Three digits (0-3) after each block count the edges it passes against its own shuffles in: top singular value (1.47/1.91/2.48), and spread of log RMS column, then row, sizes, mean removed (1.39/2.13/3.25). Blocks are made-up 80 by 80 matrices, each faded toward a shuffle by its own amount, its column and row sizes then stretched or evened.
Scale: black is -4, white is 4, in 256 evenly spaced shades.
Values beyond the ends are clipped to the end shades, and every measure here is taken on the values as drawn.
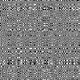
3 1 3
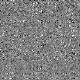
1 1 2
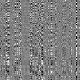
3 3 0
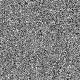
0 0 0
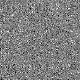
1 1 1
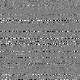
1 0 3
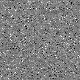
0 0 1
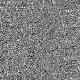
1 1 0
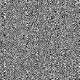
1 2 1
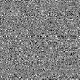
2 0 2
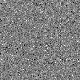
1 0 1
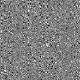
2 2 1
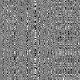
3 3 0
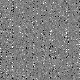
0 2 0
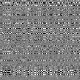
3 1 3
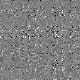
0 2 2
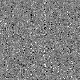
1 1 1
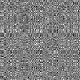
3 2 1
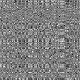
3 0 2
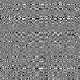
3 0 3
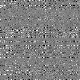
2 1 3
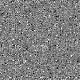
1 0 1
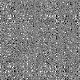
2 2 1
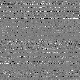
1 0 3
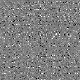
1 1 2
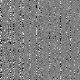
1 3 0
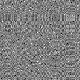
3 0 0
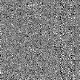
0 2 1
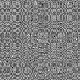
3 1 1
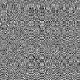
3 1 2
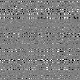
3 1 3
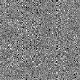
2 2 1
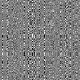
3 3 0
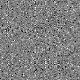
2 1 0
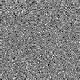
2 0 0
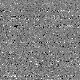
0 0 2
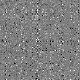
2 2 1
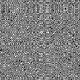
3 0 1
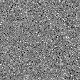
1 0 0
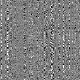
2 3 0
